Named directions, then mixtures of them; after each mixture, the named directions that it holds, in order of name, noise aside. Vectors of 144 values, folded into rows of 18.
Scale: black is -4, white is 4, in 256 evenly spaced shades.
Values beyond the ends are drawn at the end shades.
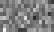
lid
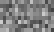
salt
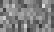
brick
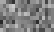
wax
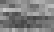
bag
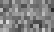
brick, salt.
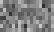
brick.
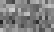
bag, wax.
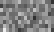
lid, salt.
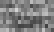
bag, salt.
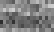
bag, wax.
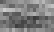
bag.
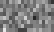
lid.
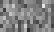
brick.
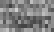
bag, salt.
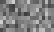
wax.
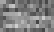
bag, wax.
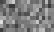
wax.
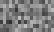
salt.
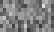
brick.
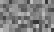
salt, wax.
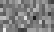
lid.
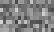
salt.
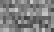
bag, salt.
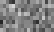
wax.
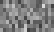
brick, lid.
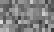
salt.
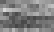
bag.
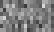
brick.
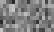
wax.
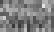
bag, brick.
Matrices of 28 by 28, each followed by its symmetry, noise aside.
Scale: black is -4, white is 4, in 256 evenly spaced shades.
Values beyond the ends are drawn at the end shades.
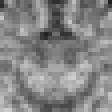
mirrored left to right.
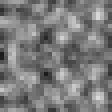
mirrored top to bottom.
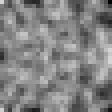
mirrored top to bottom.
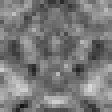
mirrored left to right.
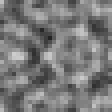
mirrored top to bottom.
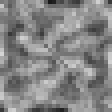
same after a half turn.
